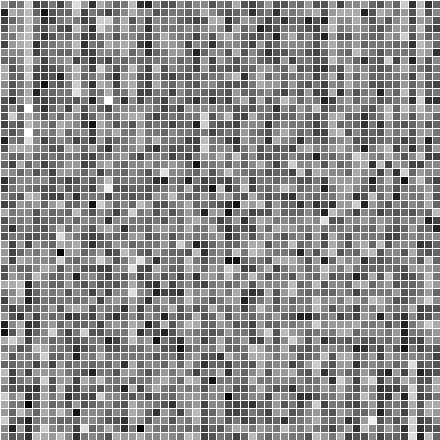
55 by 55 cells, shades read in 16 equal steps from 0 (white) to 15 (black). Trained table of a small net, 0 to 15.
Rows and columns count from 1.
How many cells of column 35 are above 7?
36
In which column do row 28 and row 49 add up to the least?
41
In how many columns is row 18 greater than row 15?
30
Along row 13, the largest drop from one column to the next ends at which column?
53
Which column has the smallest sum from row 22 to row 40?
17
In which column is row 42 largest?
1
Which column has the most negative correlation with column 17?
32
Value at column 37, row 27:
9
